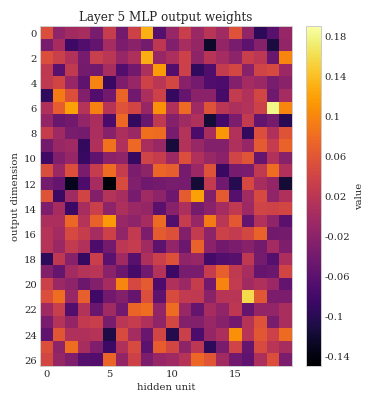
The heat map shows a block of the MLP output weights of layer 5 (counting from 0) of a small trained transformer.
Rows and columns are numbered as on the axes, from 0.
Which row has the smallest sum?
12
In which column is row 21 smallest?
4
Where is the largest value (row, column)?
6, 18
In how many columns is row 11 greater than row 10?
14
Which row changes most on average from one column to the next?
24
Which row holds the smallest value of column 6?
3
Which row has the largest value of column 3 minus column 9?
21
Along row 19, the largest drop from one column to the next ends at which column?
10
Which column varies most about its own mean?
5
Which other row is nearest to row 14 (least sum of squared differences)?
23
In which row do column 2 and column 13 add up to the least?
1
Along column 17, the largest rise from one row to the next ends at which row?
8
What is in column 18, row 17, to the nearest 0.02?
0
